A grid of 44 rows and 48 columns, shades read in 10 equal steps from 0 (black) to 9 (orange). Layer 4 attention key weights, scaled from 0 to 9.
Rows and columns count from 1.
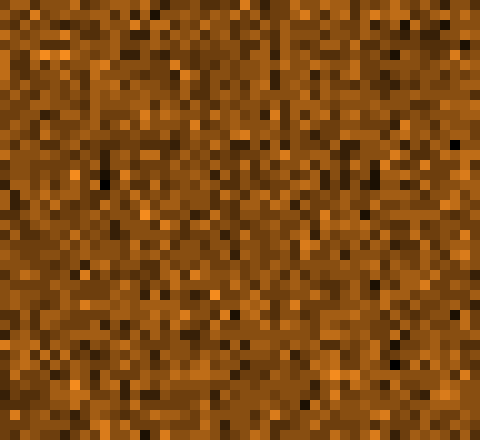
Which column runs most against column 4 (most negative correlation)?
25
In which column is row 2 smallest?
16
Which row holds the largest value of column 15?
22
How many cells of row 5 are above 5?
10
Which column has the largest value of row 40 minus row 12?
34
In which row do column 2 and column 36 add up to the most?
38
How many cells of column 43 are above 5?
13
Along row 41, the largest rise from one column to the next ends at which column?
32
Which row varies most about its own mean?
6
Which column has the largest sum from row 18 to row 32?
47
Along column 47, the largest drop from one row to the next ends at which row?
5
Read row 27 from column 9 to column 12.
2 6 7 4
